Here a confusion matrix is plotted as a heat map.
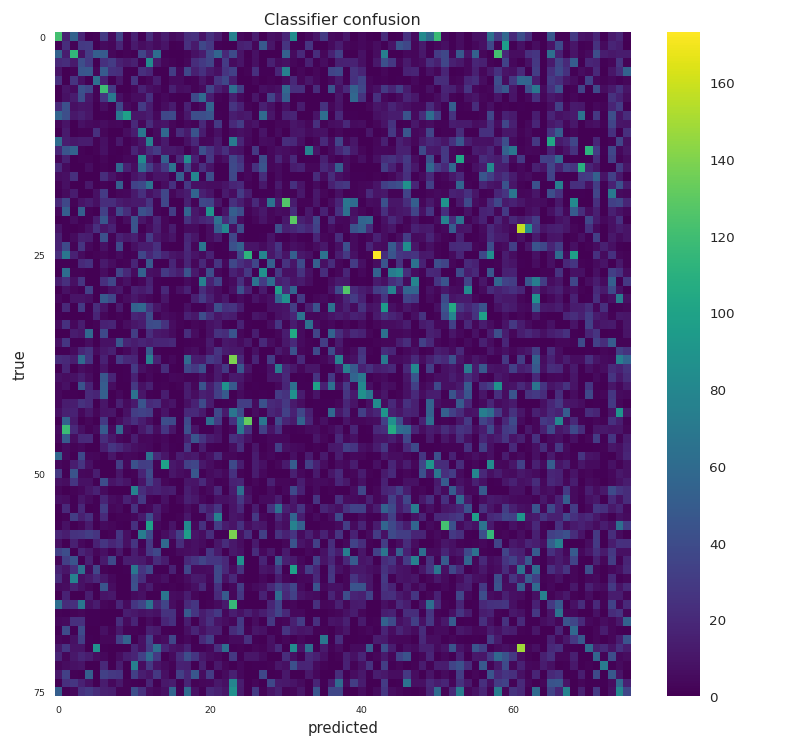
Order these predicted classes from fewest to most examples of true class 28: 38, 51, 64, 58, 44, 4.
4, 38, 44, 64, 51, 58
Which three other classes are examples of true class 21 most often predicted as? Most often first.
31, 51, 53
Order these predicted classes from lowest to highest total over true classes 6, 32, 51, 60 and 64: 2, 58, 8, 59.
8, 58, 2, 59
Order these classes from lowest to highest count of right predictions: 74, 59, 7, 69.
59, 69, 74, 7
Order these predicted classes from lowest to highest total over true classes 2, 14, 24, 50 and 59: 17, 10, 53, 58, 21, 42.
10, 42, 21, 17, 58, 53
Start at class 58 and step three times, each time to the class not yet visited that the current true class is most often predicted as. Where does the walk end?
46
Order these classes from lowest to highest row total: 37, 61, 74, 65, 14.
74, 14, 65, 61, 37
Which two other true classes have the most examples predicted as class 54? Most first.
29, 38
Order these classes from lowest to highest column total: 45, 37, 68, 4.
4, 45, 37, 68
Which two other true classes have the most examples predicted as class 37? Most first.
74, 15
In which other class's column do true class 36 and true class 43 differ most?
56
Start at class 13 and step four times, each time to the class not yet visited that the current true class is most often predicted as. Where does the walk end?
52
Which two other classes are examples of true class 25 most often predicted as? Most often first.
42, 68
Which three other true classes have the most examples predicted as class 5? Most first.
70, 2, 61
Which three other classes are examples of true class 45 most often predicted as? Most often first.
1, 44, 24
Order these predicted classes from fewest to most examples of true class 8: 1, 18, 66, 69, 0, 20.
18, 69, 0, 66, 1, 20
